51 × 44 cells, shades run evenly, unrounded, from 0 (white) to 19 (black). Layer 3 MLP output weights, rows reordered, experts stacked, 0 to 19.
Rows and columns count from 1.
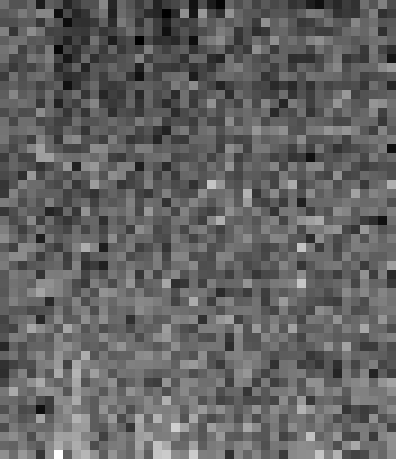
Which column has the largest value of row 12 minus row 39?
7
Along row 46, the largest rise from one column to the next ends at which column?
39
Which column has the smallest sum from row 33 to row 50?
9
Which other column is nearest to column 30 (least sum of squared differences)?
37
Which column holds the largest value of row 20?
3
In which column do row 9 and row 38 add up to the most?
16
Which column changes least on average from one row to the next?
14
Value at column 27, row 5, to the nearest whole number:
15
